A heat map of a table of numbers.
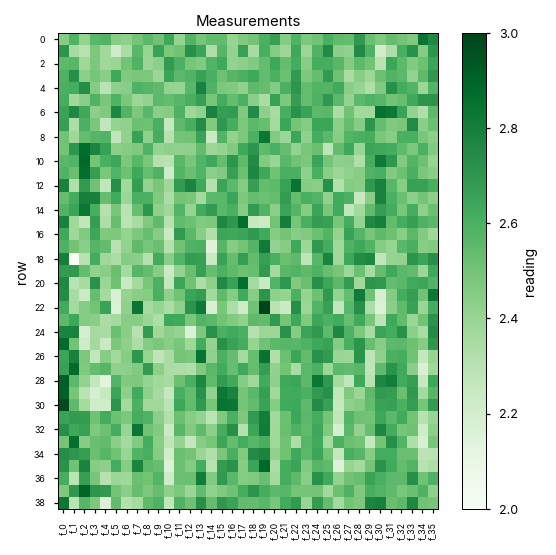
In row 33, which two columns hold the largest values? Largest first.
f_1, f_31
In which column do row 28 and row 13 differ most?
f_3
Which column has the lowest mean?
f_10
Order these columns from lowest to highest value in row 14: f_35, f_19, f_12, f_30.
f_12, f_35, f_19, f_30
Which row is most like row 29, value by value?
30
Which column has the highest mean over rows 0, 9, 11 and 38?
f_2
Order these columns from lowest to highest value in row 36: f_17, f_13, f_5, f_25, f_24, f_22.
f_5, f_17, f_22, f_25, f_24, f_13
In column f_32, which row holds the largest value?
24
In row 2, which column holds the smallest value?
f_30
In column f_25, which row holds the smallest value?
9
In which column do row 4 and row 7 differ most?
f_29
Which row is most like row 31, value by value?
34
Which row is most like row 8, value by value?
17
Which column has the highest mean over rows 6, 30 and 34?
f_0
